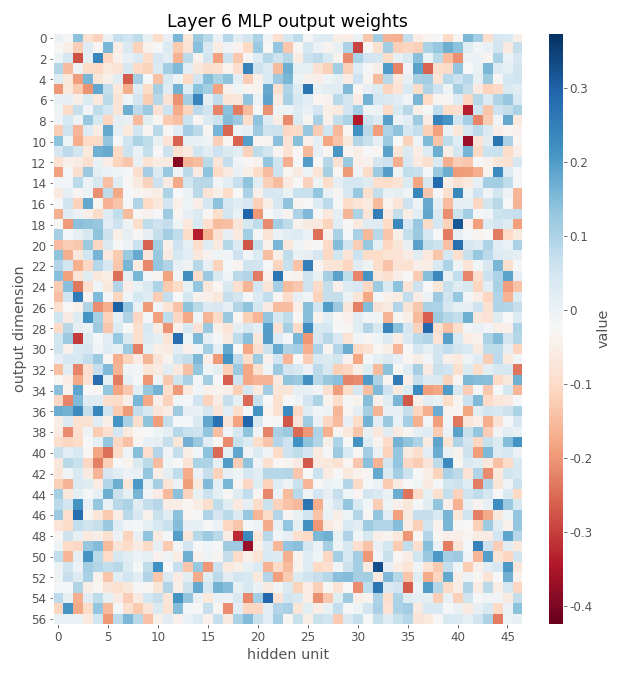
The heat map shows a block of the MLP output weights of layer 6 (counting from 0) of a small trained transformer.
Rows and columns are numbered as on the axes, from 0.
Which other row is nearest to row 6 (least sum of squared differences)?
15
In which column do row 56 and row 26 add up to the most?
6
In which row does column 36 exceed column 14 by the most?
19
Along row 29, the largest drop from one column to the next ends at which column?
2
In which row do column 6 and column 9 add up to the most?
37
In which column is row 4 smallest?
7
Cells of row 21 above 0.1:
6
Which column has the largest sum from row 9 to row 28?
44
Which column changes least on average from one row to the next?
27
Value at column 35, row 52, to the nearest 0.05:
-0.15
